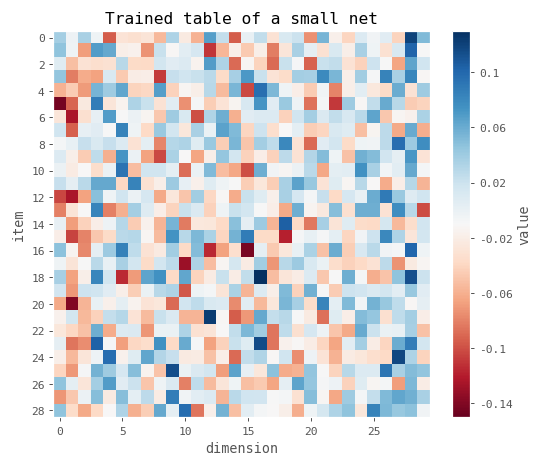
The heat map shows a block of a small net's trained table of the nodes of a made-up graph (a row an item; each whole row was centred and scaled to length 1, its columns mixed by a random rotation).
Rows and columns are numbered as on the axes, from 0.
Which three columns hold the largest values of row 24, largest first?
27, 4, 7
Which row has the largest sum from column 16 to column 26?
3
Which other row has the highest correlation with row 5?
12
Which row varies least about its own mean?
19
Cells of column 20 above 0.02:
10
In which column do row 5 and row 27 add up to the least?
0
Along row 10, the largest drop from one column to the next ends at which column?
6
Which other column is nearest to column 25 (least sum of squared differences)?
24
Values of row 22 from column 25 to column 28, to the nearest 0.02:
0.02 0 0 0.04
